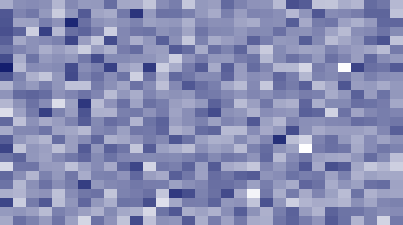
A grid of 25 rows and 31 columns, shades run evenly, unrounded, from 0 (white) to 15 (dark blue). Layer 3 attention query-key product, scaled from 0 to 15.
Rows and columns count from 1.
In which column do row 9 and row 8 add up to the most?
1
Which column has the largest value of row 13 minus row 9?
4
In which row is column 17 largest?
13
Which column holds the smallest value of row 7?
14
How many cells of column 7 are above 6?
20
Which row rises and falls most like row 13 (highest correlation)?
21
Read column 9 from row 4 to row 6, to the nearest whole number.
3 12 5
